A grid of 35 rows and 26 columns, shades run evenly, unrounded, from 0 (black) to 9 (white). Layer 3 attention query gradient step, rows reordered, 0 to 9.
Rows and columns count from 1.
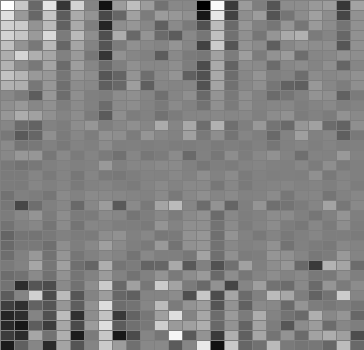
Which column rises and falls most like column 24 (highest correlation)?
13
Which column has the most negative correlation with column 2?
8
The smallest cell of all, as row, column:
1, 15
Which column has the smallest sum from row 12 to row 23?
2
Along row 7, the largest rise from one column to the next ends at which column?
16
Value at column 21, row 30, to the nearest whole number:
6
